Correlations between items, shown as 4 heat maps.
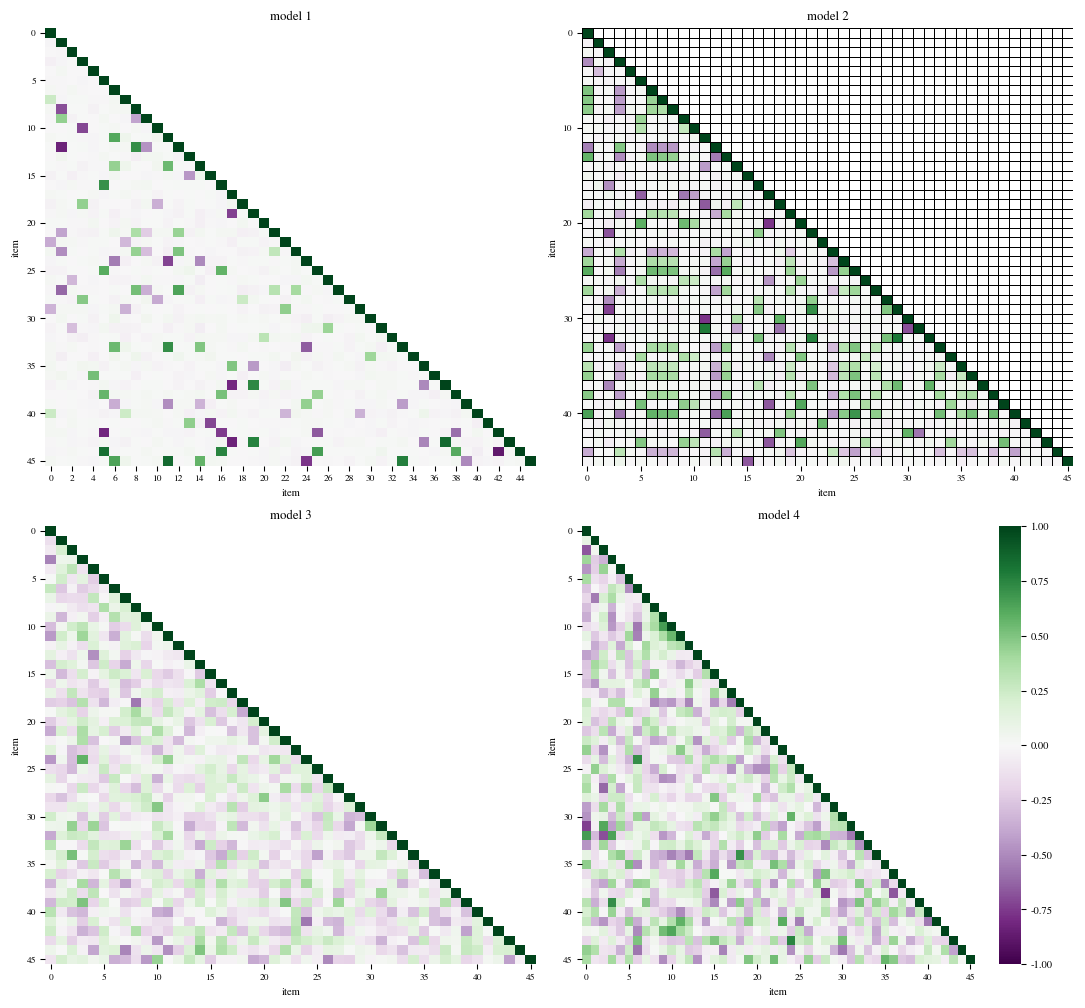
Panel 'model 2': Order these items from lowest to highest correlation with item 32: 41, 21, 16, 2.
2, 41, 16, 21
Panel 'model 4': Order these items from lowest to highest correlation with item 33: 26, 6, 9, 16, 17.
26, 17, 6, 9, 16
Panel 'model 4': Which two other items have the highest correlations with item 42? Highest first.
10, 9
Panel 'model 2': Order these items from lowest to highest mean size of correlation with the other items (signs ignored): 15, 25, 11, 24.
15, 11, 24, 25
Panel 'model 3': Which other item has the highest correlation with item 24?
3
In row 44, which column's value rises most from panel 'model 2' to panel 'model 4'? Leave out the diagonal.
0
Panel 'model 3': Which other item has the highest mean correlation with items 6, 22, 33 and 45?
36
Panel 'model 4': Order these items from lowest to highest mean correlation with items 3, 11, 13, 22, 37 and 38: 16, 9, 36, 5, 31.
36, 31, 9, 5, 16
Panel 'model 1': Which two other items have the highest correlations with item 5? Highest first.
44, 16
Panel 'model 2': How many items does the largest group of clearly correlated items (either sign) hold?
18
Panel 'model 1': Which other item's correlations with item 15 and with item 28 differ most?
41
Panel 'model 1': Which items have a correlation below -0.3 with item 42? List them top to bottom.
5, 16, 25, 38, 44
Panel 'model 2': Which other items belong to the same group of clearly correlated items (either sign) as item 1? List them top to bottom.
4
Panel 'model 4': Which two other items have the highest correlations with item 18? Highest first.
34, 39
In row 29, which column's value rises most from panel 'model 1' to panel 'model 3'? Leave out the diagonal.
10
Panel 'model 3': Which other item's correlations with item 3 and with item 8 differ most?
18
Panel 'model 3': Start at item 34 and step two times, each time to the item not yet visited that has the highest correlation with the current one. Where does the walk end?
31
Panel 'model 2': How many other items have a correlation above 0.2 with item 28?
5
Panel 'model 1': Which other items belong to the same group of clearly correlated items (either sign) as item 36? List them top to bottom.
4
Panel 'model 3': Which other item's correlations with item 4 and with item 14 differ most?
44
